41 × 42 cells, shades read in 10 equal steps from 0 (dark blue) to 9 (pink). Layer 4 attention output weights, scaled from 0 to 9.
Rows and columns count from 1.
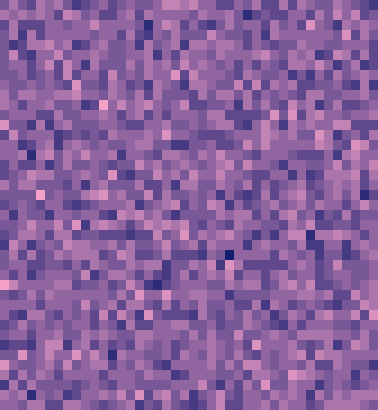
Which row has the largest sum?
36
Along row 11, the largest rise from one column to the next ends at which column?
12
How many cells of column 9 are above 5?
9
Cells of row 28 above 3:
32
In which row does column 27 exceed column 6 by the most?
22
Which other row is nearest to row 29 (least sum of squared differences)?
37
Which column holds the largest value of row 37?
1
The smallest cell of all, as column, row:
26, 26
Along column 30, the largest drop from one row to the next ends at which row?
40
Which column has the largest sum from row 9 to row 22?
33
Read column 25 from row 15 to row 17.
3 7 6
